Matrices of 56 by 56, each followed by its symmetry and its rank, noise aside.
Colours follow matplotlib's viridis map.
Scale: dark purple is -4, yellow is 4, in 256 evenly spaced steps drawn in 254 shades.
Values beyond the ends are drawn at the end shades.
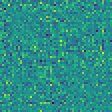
antisymmetric, rank twelve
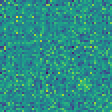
symmetric, rank eight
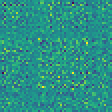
symmetric, rank eight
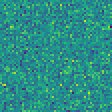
no symmetry, rank sixteen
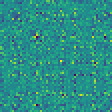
symmetric, rank eight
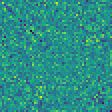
symmetric, rank twelve
